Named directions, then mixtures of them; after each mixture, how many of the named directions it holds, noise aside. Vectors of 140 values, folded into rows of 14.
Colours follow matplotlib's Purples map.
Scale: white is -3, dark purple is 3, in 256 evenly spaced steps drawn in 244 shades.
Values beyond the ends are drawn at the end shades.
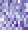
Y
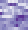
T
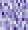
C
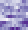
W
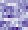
three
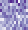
three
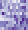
four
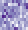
three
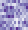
four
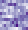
three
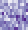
four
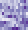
two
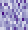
one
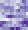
one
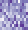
one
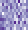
two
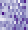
four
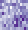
three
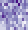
three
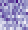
four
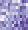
three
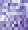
three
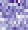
three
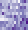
four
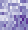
four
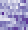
three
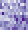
three
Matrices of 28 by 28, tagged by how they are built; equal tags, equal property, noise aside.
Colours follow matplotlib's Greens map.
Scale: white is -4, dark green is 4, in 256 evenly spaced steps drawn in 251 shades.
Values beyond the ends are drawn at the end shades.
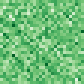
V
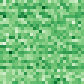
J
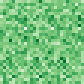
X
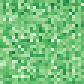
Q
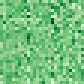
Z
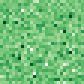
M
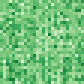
J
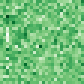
Z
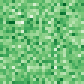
Q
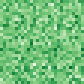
X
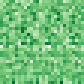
X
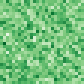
V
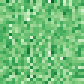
Q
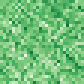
V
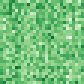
J
